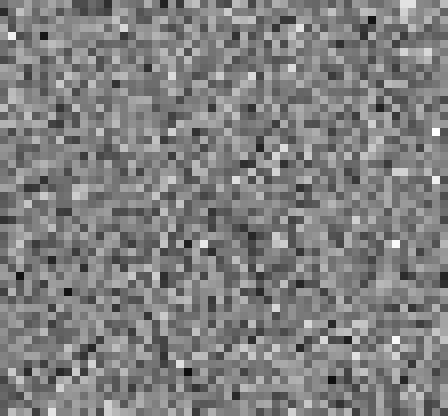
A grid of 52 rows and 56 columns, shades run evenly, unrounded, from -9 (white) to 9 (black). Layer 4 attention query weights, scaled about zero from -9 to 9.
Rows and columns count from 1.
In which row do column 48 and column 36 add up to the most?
14
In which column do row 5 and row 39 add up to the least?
2
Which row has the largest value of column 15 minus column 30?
33
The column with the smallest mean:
3
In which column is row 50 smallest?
53
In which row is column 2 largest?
28
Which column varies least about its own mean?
40
